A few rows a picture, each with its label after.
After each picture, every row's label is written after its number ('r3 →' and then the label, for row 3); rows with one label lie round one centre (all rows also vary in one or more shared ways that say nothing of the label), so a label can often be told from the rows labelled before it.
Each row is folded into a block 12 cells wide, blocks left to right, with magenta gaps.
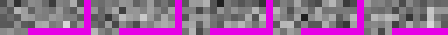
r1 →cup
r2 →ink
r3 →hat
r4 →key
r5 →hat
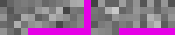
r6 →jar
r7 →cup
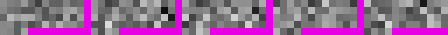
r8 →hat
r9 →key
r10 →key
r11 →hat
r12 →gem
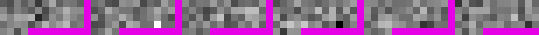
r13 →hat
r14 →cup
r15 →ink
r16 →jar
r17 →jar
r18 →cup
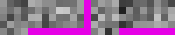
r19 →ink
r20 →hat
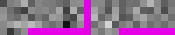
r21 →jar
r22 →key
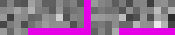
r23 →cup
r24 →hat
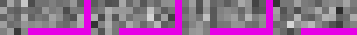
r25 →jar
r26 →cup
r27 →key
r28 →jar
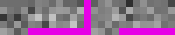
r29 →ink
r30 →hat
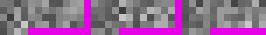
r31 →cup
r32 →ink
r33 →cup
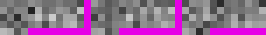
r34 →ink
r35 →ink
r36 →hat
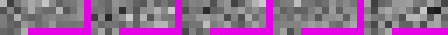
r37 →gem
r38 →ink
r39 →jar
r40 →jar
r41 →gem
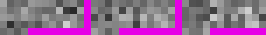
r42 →gem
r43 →ink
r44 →ink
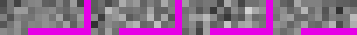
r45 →cup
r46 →cup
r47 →hat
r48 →gem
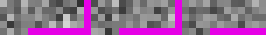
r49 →gem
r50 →jar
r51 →jar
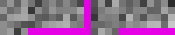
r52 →hat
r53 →cup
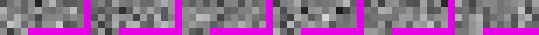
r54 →hat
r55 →jar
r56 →hat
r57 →jar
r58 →cup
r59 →key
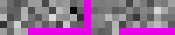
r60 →key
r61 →hat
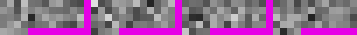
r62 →key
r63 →gem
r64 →ink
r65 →hat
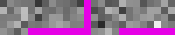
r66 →hat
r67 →cup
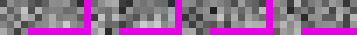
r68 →hat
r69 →hat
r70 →ink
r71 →key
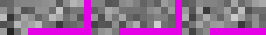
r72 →jar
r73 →cup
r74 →jar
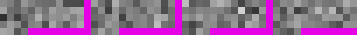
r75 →ink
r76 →key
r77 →gem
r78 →jar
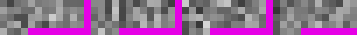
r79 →ink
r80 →key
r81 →gem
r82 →cup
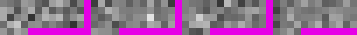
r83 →key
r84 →cup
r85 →hat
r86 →cup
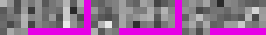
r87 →key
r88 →ink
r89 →hat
